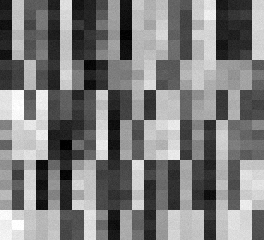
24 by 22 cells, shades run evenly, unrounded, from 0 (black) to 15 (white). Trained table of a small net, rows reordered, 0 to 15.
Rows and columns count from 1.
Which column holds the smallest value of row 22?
10
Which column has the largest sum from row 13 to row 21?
3
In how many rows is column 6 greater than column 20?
9
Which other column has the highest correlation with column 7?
21
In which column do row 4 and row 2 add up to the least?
11
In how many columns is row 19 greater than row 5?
12
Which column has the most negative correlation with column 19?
18
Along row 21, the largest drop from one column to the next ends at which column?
4
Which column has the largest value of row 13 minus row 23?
13
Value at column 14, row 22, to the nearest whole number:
9
